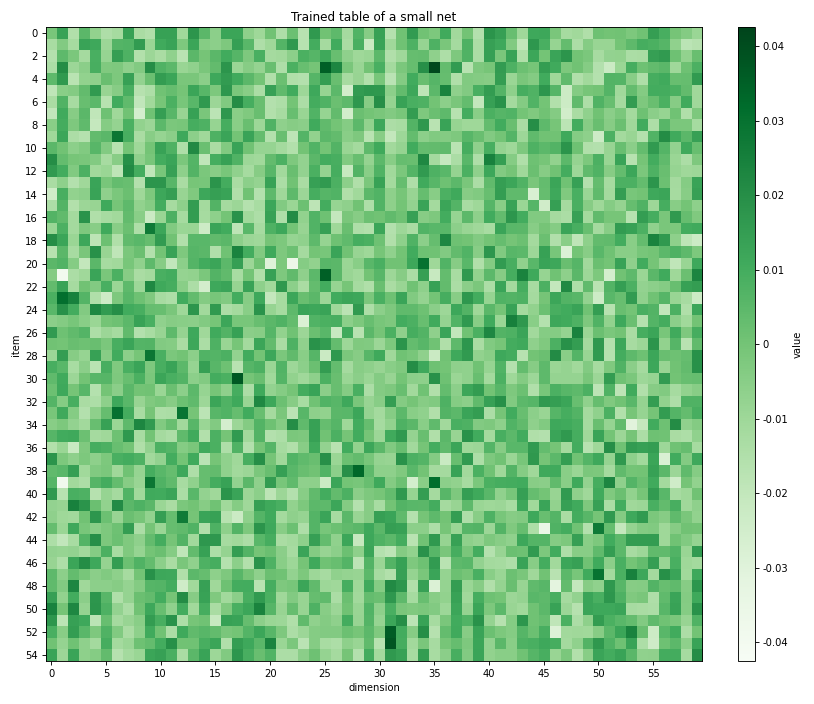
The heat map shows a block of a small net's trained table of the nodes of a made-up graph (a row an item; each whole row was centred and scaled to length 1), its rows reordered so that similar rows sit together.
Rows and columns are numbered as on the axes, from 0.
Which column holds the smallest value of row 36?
2
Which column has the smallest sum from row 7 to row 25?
31
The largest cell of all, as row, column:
3, 35
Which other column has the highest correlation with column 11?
10
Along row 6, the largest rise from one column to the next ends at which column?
40
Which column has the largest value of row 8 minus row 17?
14
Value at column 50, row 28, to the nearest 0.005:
0.015
